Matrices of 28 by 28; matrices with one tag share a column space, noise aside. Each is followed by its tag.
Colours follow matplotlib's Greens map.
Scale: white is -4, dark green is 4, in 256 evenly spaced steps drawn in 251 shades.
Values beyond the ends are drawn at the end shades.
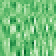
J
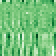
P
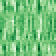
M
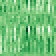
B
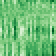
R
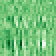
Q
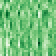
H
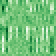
B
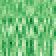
J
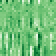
P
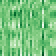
H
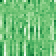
R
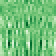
Q
